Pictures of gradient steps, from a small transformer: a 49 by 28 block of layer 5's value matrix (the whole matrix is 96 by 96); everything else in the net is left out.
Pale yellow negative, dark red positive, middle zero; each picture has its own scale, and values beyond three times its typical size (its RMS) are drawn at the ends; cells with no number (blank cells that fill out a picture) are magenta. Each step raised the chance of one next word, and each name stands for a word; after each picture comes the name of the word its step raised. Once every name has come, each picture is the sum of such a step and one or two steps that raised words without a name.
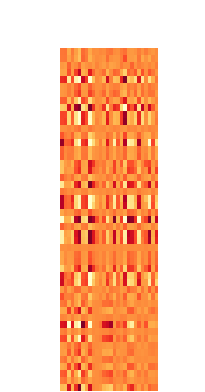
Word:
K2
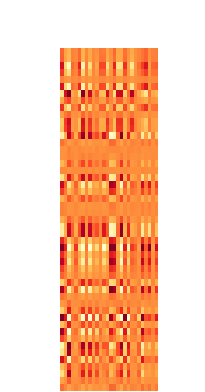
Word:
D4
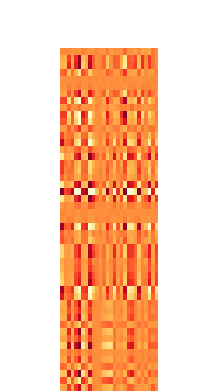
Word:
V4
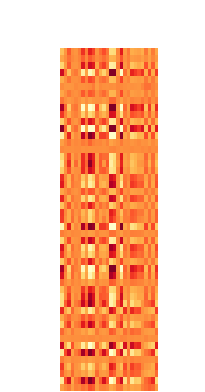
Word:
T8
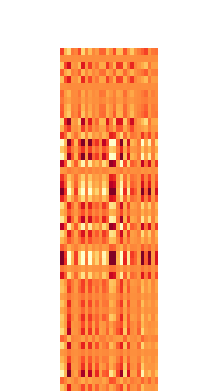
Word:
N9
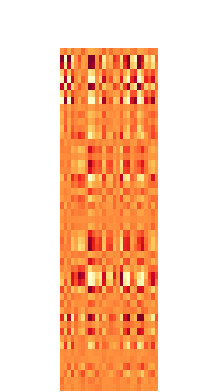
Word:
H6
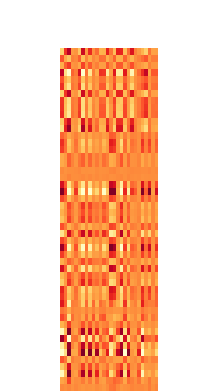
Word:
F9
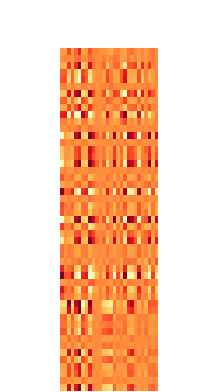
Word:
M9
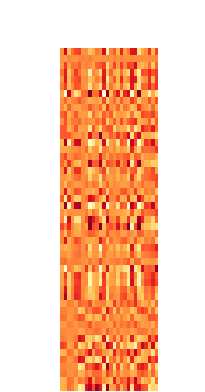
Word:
T8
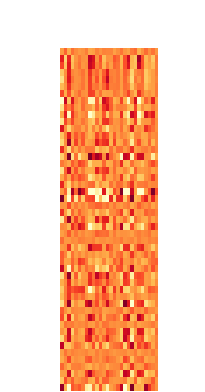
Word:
V4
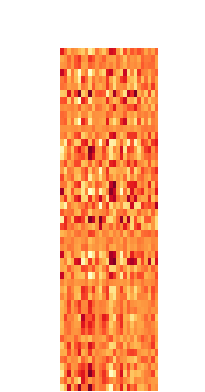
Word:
N9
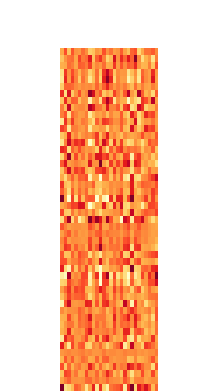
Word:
H6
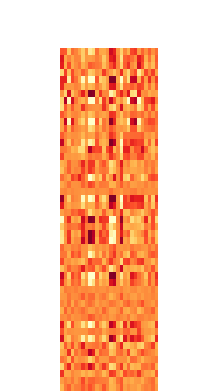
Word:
K2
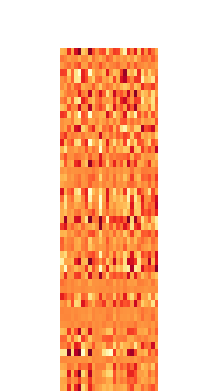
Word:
F9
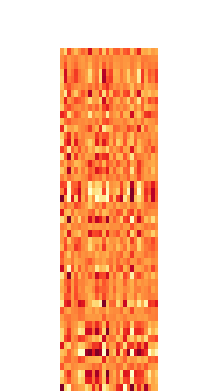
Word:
F9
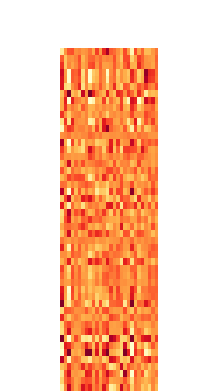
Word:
F9
